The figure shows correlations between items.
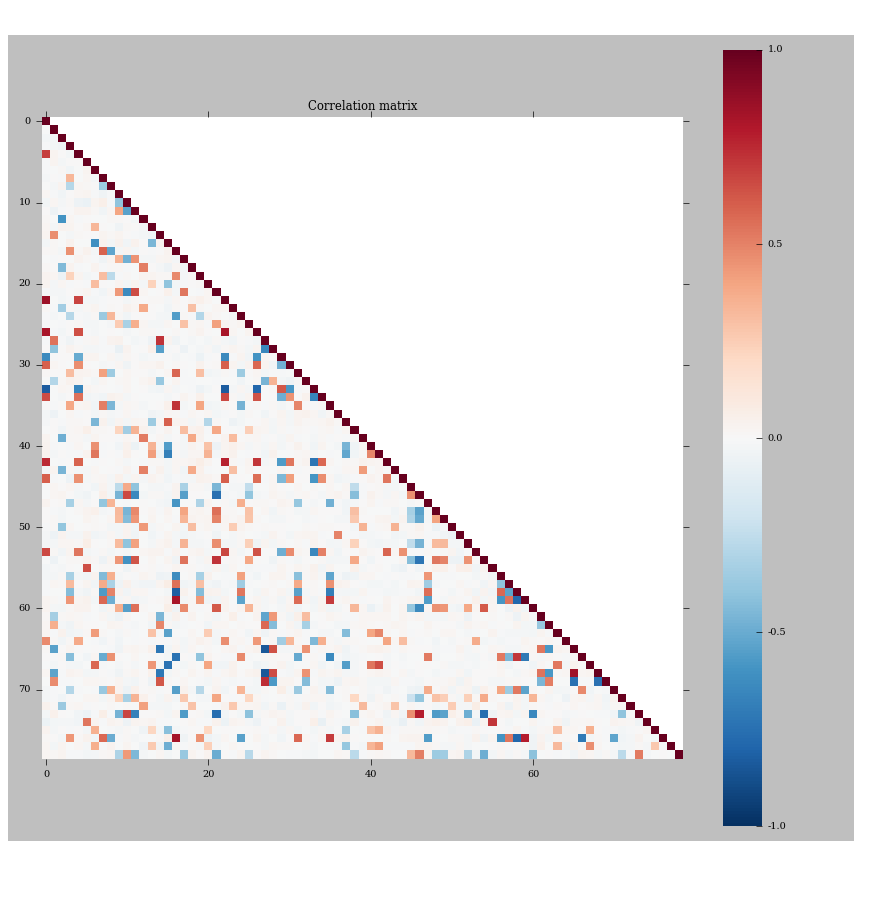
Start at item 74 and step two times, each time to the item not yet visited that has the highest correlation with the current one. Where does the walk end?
5
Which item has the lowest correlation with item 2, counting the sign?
12
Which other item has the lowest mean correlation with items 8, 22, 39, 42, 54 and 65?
33
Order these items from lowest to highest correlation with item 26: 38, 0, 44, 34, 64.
38, 64, 44, 34, 0
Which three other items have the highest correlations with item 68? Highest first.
65, 28, 61
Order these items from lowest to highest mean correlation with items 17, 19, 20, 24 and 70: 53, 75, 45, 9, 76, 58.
76, 45, 53, 75, 9, 58
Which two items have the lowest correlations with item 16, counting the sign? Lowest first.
58, 66
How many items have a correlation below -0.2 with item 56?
9
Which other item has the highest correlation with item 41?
67
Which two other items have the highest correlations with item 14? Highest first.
27, 69
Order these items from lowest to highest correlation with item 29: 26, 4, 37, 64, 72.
26, 4, 64, 72, 37
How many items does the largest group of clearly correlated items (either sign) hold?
17
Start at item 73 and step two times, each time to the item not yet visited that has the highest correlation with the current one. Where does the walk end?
10
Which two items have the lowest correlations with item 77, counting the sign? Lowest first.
15, 37
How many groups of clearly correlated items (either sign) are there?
8
